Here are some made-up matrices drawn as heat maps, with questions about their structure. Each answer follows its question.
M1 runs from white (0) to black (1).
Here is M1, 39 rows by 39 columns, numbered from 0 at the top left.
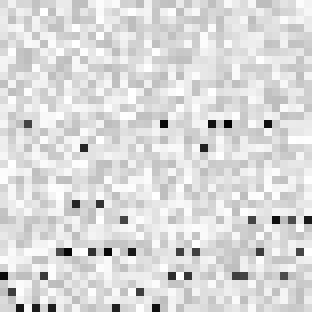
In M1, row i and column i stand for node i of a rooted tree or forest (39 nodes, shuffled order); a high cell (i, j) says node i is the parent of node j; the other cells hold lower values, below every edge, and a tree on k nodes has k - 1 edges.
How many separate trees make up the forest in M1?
2
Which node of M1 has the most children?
31
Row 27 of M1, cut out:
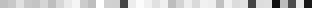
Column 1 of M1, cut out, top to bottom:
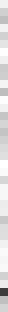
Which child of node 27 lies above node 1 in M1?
36
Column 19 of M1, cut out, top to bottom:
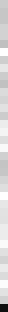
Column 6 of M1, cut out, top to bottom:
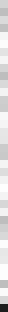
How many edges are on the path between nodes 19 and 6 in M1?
2
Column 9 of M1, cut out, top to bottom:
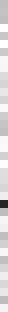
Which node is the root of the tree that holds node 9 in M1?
18
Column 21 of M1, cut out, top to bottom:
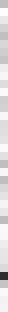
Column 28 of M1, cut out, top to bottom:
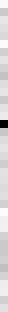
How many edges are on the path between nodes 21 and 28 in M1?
4
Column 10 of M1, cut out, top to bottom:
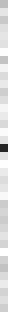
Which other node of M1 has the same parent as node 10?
25
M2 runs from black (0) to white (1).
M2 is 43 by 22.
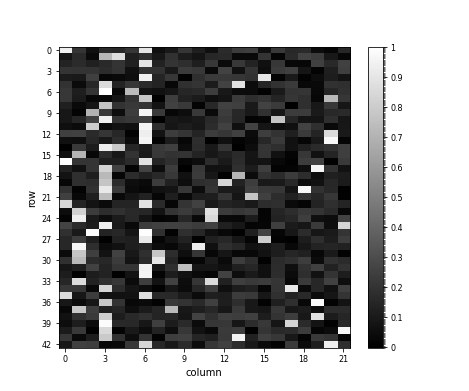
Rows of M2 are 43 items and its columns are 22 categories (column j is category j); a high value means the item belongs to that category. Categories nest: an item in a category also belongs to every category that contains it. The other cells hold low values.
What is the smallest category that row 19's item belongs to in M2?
12
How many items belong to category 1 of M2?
8
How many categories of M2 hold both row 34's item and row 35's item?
0
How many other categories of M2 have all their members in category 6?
5
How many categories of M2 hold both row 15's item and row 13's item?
0
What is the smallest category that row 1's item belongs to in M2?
4
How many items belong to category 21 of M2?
2
